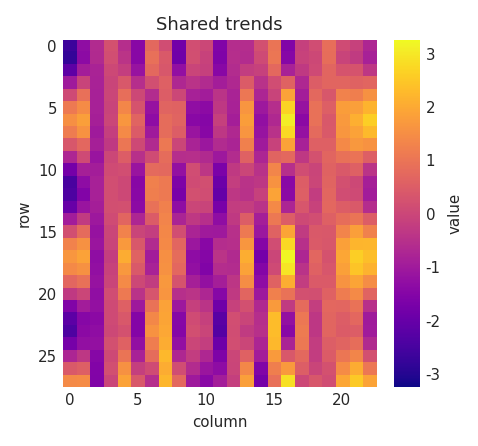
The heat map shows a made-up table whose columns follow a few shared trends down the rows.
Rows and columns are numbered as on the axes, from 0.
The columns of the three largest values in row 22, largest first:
15, 7, 6
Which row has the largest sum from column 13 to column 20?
27
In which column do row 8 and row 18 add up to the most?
16
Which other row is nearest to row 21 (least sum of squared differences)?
24
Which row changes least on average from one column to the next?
3
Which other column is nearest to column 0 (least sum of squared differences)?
8
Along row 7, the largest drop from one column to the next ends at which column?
17
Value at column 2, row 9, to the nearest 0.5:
-1
